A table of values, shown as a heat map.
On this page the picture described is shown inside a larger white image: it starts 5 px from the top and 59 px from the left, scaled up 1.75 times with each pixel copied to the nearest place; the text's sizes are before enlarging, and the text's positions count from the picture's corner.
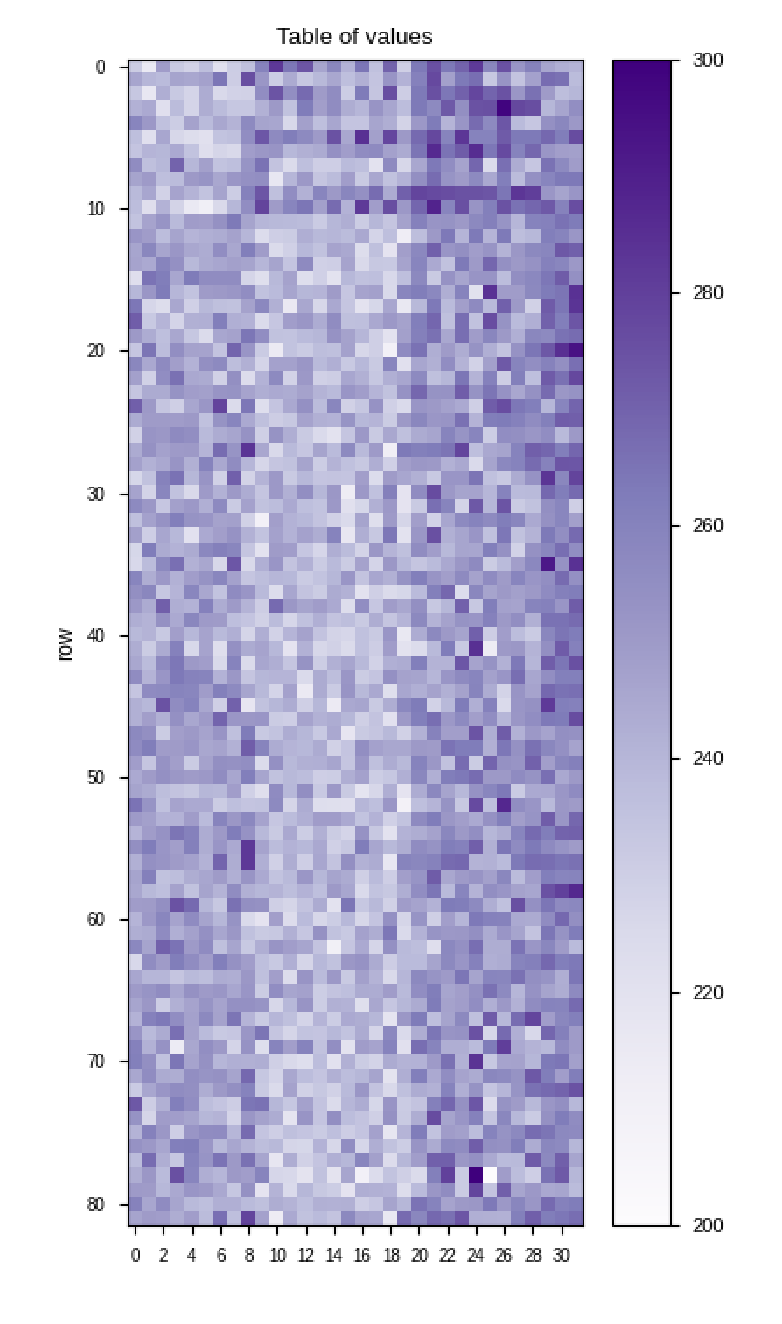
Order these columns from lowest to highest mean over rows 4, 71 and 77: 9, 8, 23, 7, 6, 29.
9, 7, 23, 6, 29, 8
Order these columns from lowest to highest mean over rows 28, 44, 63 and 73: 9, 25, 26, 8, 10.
10, 25, 9, 26, 8
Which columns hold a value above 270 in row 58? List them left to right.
29, 30, 31
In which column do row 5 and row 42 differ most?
16
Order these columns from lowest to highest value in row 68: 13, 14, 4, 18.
13, 14, 4, 18
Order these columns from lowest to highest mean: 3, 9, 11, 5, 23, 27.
11, 9, 5, 3, 27, 23
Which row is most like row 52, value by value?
79
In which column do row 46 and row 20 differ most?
6
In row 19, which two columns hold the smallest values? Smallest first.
18, 5
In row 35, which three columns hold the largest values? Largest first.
29, 31, 7
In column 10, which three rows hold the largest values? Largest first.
0, 2, 38
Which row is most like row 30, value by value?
33
